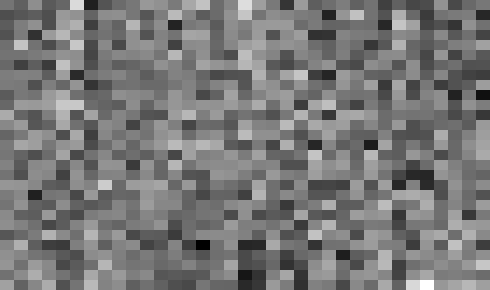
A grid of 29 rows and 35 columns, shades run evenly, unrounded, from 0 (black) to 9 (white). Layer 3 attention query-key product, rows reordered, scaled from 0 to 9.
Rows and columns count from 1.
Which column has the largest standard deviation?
18
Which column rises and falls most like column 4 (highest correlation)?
32
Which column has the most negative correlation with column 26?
24
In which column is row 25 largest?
33
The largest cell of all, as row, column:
29, 31
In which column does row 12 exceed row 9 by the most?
7
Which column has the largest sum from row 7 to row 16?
5
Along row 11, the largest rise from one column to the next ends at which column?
23
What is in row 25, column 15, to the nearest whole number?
0
